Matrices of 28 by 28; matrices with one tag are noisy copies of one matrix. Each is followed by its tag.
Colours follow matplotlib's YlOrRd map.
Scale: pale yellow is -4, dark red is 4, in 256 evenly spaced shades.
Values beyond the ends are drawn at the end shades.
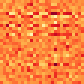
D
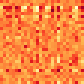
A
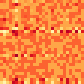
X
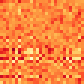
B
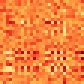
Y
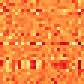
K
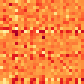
X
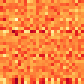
X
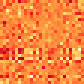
B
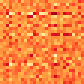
D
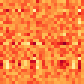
K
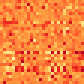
Y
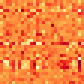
K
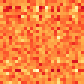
A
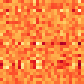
K
